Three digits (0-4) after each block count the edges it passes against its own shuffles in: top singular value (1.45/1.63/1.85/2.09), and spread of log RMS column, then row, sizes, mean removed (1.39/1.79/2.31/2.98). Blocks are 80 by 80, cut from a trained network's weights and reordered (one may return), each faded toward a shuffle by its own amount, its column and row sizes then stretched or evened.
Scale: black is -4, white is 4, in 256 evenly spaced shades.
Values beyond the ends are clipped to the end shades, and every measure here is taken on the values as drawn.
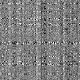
4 1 4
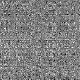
2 2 2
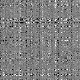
3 3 4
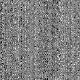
2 3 0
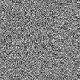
3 1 1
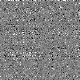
1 2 3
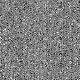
0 0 1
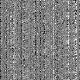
4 4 0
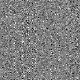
1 3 0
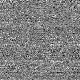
1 0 1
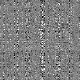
2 4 0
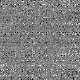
1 2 3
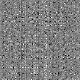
1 2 3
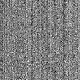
3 0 1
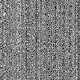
3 2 1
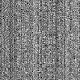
4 0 0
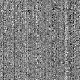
3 3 1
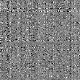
2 1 3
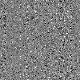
0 3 0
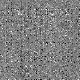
0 2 2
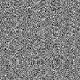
3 2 0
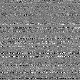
2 0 4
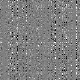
2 4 1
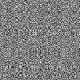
4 2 2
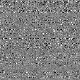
0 1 4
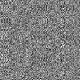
4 3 0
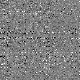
0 2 3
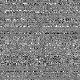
2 0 4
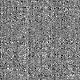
1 0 2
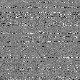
0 0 4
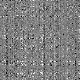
3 3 3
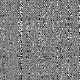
1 4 1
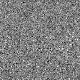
0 0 2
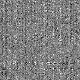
2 1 2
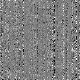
1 4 0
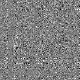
0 3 3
